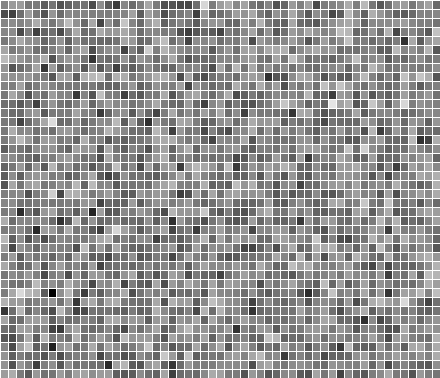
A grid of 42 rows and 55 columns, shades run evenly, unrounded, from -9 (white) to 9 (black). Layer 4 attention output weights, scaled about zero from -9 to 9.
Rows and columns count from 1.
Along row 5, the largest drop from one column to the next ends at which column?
52
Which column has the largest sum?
18
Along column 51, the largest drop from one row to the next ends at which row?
6
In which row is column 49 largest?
33
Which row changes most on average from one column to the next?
39
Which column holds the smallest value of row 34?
51
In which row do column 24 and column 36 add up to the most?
10
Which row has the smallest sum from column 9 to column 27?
9
